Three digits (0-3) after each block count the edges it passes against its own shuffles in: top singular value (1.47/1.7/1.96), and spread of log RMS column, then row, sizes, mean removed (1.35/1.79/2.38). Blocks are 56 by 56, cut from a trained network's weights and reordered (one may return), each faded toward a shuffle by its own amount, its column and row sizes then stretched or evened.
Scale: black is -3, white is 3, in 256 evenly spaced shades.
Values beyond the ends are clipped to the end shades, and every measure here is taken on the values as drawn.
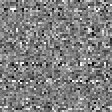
0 1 3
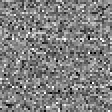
1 0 1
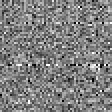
3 0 2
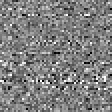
2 0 3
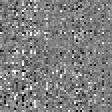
0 3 2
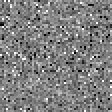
0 0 1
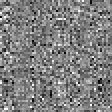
3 3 1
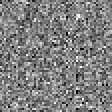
2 1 0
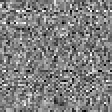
2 1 2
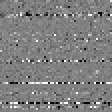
3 0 3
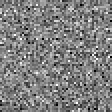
0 1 1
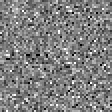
0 0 1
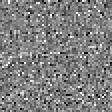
0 0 2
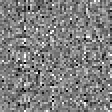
1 2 0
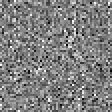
2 1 0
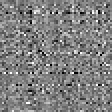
3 1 3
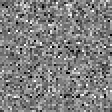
0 1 2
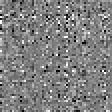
1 3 2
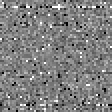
2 0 2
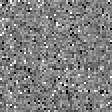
0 1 0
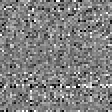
1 1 3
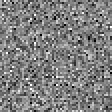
1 0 0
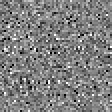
0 0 2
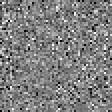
0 2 0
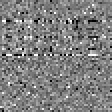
3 1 2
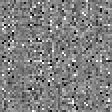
2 3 0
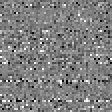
1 0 3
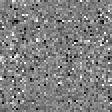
0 2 2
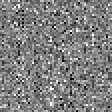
0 2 0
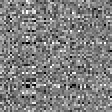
3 2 2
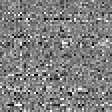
2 2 3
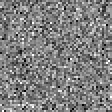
0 0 0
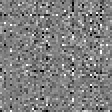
0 3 2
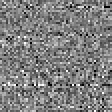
2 0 2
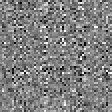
3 3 2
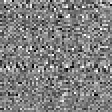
3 0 3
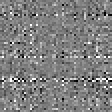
3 3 3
